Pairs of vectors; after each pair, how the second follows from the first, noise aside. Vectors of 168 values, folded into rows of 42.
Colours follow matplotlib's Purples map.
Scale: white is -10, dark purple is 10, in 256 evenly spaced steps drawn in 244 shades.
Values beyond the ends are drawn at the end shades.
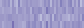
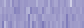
reversed, negated, partly zeroed.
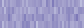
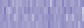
wrapped around, partly zeroed.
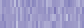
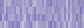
reversed.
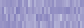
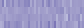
reversed, negated, partly zeroed.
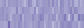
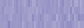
shrunk.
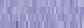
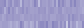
wrapped around, partly zeroed.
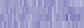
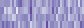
reversed, negated, scaled up.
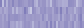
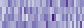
reversed, negated, scaled up.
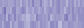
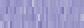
wrapped around, partly zeroed.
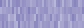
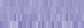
wrapped around, partly zeroed.
